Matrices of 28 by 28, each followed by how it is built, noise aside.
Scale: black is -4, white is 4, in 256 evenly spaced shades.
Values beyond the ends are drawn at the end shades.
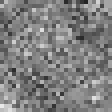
smooth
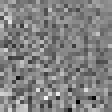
lower triangular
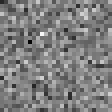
noise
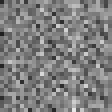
repeating rows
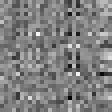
low rank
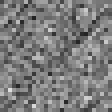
Hankel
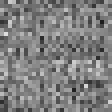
blocks
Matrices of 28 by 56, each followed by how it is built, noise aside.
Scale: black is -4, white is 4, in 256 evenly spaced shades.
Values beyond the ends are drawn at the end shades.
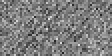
Hankel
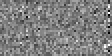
uneven columns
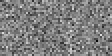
noise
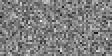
noise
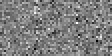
uneven columns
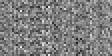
repeating rows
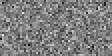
noise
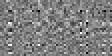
low rank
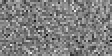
noise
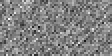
Hankel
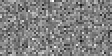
repeating rows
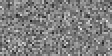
noise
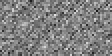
Hankel
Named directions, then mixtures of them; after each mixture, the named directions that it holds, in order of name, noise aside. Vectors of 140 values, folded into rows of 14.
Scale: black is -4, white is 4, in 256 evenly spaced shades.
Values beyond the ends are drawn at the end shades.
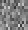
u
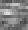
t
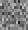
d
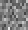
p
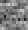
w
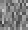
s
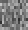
d, s, w.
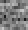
w.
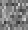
s, u, w.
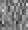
s.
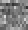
t, u, w.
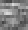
t.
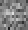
p, t, w.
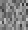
p, s.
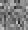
d, u, w.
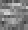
t.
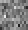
u, w.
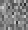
d, s.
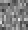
s, w.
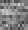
t, u.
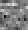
t, w.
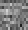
p, t, u.
